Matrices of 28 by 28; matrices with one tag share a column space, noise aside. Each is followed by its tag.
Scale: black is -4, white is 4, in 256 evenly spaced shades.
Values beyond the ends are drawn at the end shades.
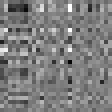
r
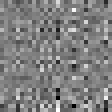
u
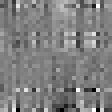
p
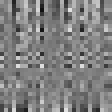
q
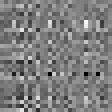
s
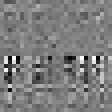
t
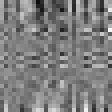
q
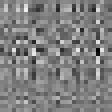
r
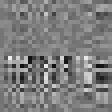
t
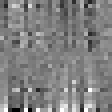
p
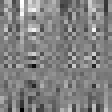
q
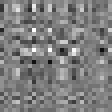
r
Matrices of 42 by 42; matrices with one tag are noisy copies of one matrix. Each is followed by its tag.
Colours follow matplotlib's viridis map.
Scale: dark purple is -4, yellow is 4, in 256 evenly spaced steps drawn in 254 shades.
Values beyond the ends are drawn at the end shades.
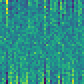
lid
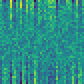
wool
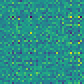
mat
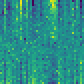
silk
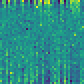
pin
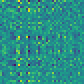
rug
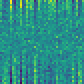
wool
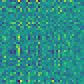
rug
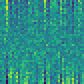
lid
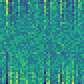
lid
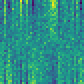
silk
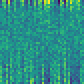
pin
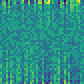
pin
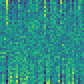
lid
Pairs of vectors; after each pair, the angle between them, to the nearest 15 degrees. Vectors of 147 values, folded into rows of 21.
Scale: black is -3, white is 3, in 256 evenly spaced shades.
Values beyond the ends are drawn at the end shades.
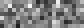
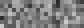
150 degrees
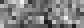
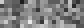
135 degrees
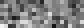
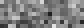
165 degrees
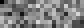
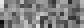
105 degrees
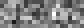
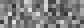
120 degrees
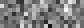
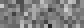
15 degrees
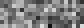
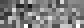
120 degrees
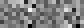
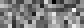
120 degrees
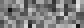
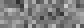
135 degrees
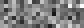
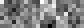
90 degrees
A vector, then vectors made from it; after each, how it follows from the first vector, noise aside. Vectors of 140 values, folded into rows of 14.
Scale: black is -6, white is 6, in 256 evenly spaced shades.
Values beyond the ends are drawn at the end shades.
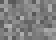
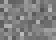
copied.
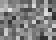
reversed, scaled up.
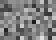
reversed, negated, scaled up.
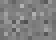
wrapped around, partly zeroed.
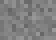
wrapped around, negated, shrunk.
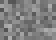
copied.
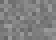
shrunk.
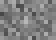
wrapped around, negated.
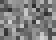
reversed, negated, scaled up.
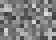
reversed, scaled up.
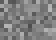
copied.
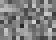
reversed, scaled up.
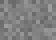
shrunk.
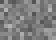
copied.
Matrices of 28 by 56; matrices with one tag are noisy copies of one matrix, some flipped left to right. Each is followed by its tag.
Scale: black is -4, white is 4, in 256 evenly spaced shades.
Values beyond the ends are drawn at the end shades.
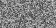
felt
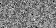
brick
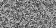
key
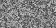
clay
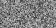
felt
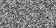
key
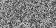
felt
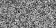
brick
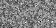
clay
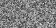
brick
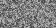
clay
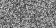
felt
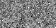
felt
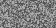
key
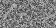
key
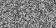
key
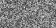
clay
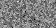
felt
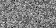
clay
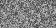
brick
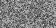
felt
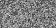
brick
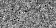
brick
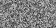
key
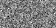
key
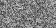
felt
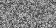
key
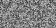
key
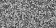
clay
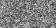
felt
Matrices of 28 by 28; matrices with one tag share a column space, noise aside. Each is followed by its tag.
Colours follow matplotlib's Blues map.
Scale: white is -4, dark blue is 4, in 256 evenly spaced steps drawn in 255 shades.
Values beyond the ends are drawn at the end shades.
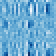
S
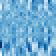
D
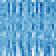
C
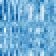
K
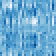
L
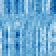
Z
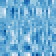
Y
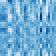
K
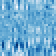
D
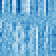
Z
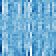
C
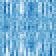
C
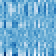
S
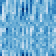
K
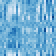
K
